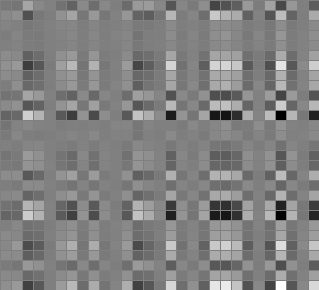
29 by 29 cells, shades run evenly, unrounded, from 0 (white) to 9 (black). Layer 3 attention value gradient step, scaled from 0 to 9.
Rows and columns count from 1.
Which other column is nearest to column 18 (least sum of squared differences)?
28
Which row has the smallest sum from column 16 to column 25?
29
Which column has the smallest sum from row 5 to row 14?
26
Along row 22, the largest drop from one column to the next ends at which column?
27
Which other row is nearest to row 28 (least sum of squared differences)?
24
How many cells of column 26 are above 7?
3
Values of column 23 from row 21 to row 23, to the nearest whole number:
3 3 5
